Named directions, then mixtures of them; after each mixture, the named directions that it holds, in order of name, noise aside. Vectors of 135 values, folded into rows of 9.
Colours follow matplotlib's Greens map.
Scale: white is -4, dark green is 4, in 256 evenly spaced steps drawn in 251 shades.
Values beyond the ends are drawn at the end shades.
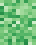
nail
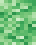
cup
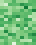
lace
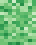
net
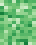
cup, nail.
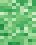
net.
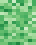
net.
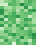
lace, nail.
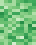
cup.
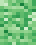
lace, net.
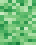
net.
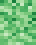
net.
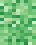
nail.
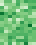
cup, nail.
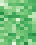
cup, lace, nail.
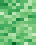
cup, lace, net.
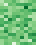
lace.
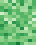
net.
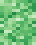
cup.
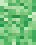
lace, nail, net.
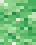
cup, lace.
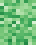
nail.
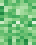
nail.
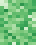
cup, lace, net.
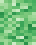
cup.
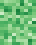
nail, net.
